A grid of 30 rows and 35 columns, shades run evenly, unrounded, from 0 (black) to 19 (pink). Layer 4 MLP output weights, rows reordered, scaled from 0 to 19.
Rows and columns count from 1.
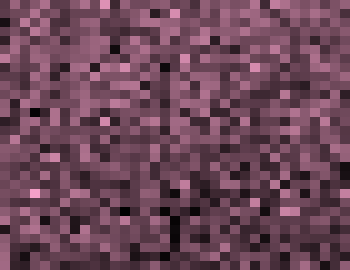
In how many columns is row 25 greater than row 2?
11
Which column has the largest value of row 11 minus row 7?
18
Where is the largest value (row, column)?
22, 4
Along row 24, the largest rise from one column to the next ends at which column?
29
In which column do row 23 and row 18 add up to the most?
26
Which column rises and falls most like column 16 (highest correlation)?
35
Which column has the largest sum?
9
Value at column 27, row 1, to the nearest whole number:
5
